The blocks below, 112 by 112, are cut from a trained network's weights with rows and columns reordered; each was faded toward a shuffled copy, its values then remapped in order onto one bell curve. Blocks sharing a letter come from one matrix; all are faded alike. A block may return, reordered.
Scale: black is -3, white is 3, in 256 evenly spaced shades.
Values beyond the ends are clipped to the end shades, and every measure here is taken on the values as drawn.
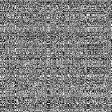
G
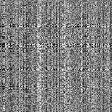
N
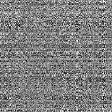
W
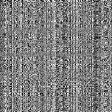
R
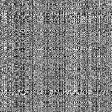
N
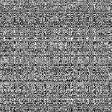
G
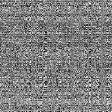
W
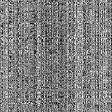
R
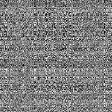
G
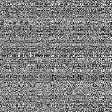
G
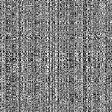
R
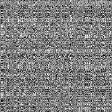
W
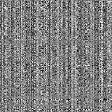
R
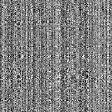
R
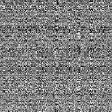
G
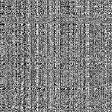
N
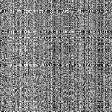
N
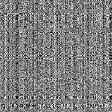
N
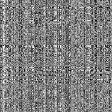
N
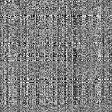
N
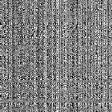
R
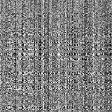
N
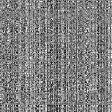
R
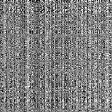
R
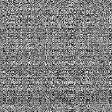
W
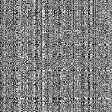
N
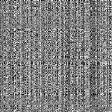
R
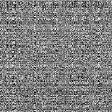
W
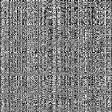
R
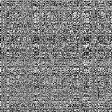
W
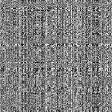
N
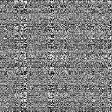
G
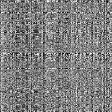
N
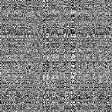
G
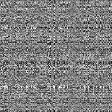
G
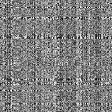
N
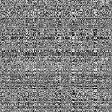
G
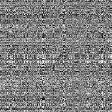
G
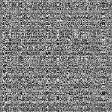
W
